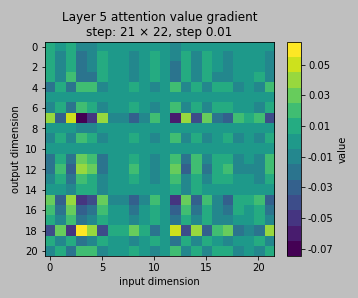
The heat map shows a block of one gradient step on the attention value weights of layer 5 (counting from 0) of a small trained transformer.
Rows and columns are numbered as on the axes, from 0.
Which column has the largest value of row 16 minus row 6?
2
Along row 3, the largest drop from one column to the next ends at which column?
3
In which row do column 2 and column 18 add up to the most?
7
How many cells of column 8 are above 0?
8
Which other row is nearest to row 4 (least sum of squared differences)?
20
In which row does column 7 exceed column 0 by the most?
18
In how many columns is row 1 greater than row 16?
9
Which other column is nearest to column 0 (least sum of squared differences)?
5
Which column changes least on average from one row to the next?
11
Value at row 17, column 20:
0.01
